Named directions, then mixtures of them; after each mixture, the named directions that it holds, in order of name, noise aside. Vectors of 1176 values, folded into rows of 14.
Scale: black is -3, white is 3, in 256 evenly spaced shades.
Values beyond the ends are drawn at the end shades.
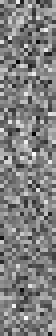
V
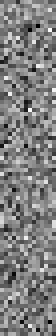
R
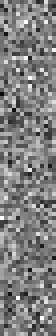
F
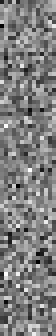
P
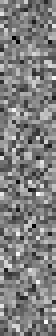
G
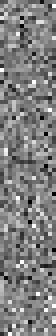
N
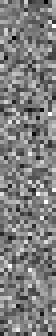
G, P, V.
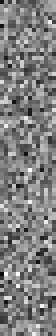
P.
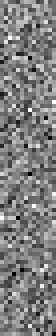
F, R.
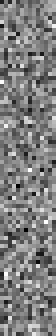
P.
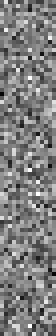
F, G, P.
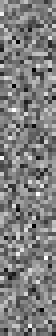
G, R.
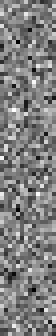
G, N, R.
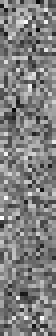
F, V.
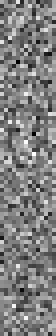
V.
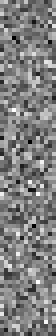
G.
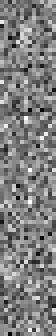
N, P, R.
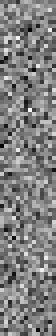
R.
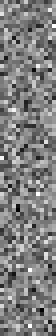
G, P, R.
